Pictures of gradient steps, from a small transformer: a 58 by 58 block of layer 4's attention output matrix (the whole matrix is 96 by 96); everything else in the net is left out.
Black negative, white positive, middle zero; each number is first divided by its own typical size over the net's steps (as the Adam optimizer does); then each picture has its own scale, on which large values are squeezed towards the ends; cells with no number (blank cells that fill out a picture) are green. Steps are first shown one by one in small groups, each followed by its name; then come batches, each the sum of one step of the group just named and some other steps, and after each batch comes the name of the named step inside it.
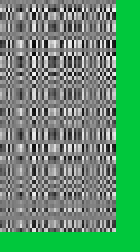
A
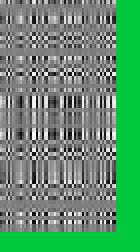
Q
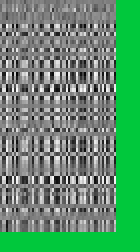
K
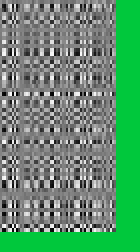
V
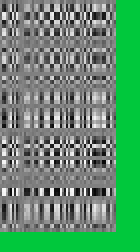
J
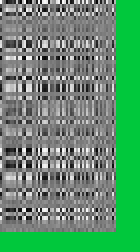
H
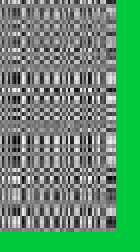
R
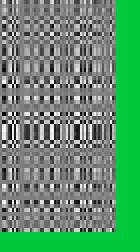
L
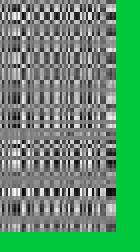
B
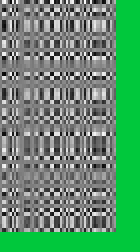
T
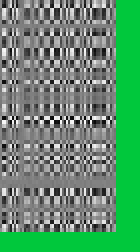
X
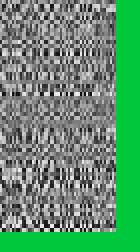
V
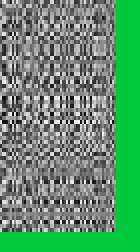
L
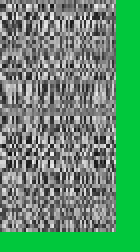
J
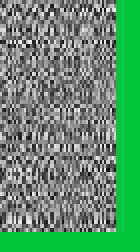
A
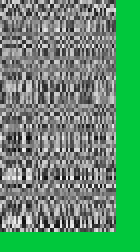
R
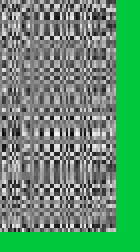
X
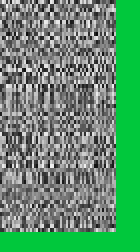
T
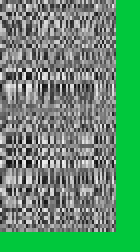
H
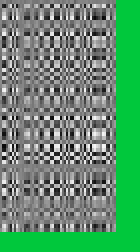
X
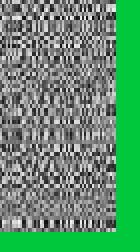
A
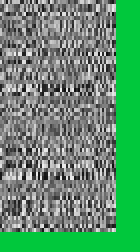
H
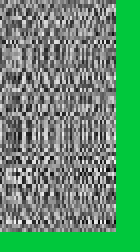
R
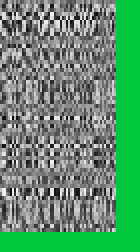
J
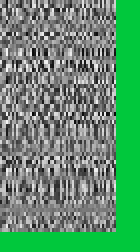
X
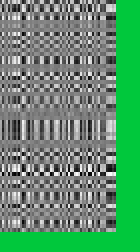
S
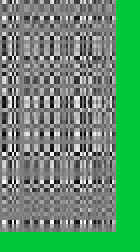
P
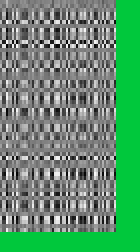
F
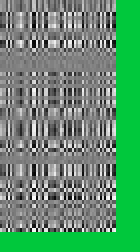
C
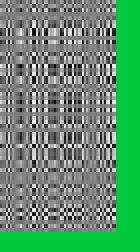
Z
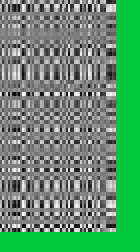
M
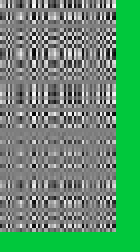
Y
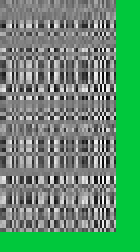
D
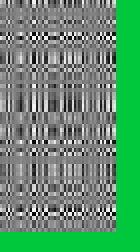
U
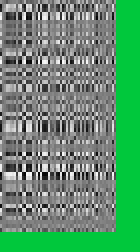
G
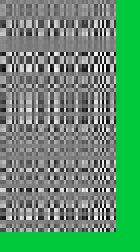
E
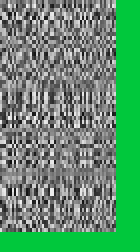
Y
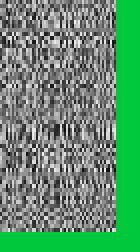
C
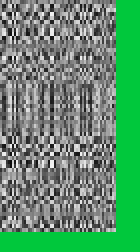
P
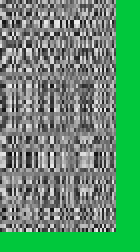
E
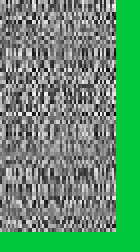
Y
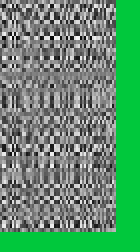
P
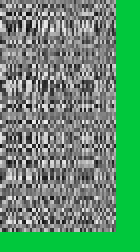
Z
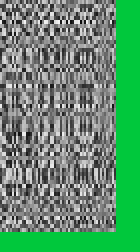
F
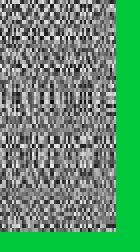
Z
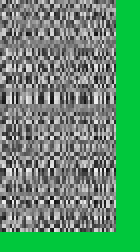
E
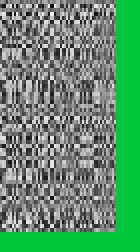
Z
